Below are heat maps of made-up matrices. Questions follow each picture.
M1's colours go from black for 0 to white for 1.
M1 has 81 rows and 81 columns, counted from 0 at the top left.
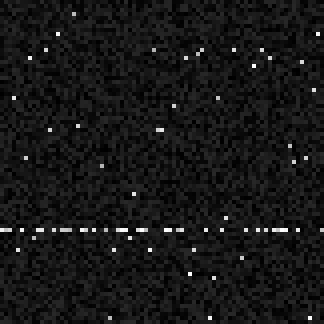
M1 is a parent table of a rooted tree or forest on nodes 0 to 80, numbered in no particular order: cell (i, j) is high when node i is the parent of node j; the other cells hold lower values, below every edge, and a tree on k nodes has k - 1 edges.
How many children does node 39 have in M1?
2
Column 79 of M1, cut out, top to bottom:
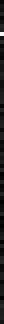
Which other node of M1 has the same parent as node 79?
14
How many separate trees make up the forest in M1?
5
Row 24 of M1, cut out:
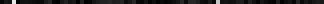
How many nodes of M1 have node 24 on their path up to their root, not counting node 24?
4
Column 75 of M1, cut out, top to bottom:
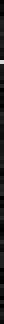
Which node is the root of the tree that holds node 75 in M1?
57
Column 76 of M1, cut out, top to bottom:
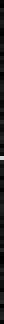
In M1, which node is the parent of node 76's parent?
32
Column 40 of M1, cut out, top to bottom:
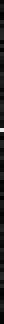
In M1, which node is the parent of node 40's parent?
59
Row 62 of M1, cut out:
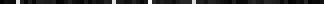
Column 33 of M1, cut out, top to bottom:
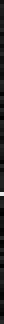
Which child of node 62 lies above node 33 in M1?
48
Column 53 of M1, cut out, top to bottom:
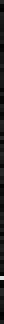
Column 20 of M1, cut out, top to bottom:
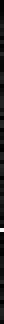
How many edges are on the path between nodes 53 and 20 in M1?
3
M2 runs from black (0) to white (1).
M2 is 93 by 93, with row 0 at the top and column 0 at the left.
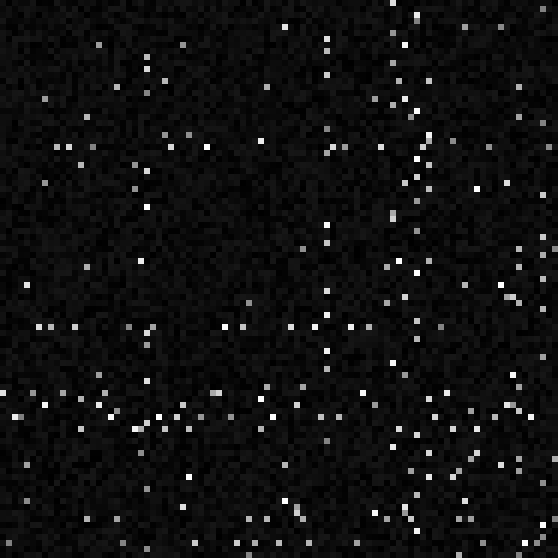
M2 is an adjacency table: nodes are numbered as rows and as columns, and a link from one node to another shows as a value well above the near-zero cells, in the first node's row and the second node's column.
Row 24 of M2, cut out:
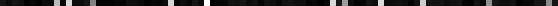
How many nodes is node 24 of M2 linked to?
11
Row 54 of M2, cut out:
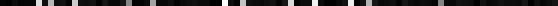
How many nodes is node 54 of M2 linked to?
12
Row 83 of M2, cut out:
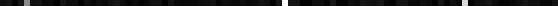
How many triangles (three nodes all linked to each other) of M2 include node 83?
3
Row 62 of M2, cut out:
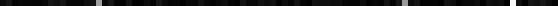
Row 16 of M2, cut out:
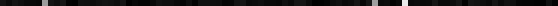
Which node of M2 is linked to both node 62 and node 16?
node 67
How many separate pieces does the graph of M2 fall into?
9
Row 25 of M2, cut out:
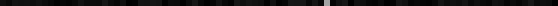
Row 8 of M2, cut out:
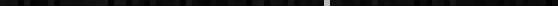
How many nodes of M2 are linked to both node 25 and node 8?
1
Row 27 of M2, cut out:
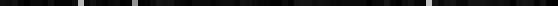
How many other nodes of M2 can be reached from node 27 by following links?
9
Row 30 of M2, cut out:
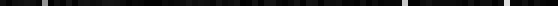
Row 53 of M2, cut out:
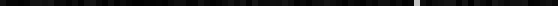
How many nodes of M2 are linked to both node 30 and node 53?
0
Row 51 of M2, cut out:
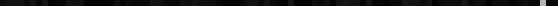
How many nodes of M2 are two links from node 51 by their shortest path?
10
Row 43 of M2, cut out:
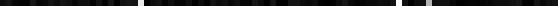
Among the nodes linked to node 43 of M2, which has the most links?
node 71
